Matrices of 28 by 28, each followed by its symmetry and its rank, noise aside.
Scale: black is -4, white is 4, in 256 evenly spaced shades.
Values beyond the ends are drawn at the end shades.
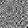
symmetric, rank four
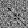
symmetric, rank five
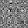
no symmetry, rank three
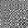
symmetric, rank four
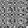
no symmetry, rank three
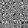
symmetric, rank three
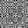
symmetric, rank three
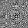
symmetric, rank four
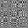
antisymmetric, rank four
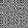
symmetric, rank three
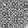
symmetric, rank five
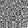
symmetric, rank three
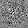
symmetric, rank five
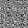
antisymmetric, rank four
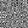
antisymmetric, rank four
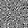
antisymmetric, rank four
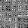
symmetric, rank three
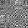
symmetric, rank four
